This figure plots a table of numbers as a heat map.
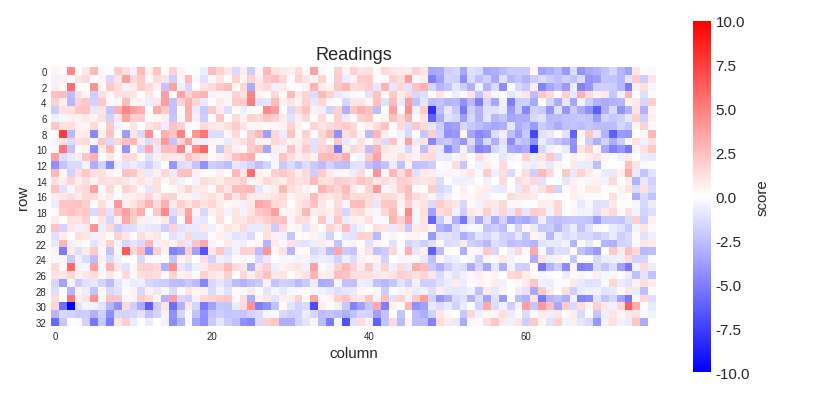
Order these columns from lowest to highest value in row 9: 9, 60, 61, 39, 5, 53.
61, 60, 53, 5, 39, 9
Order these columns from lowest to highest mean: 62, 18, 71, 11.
71, 62, 18, 11
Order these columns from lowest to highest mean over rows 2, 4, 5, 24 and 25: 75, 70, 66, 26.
70, 66, 75, 26
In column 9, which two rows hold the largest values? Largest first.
23, 5
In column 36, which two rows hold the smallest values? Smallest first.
10, 8
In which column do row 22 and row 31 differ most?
19
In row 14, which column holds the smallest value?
74
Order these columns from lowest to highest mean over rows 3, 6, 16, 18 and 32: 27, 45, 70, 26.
70, 26, 27, 45
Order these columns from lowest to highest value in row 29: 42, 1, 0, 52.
52, 1, 0, 42
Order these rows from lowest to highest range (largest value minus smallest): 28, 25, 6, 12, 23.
28, 12, 6, 25, 23
